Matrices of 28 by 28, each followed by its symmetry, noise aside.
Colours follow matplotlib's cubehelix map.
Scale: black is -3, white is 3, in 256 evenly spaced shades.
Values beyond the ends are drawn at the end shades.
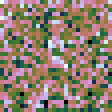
mirrored left to right.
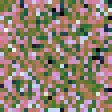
symmetric across the other diagonal.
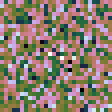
same after a half turn.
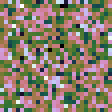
symmetric across the other diagonal.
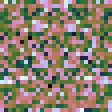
mirrored left to right.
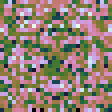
mirrored left to right.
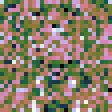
mirrored left to right.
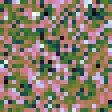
symmetric across the other diagonal.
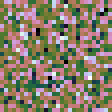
same after a half turn.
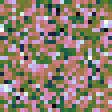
same after a half turn.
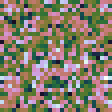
mirrored left to right.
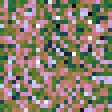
symmetric across the other diagonal.
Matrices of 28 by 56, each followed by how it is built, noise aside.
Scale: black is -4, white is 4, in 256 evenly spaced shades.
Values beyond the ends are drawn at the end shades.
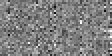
uneven columns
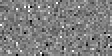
sparse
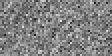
Hankel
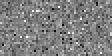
sparse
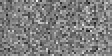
repeating rows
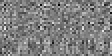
low rank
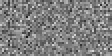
repeating rows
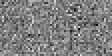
uneven columns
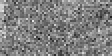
smooth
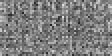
blocks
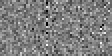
uneven columns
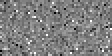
sparse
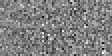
uneven columns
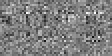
low rank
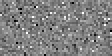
sparse
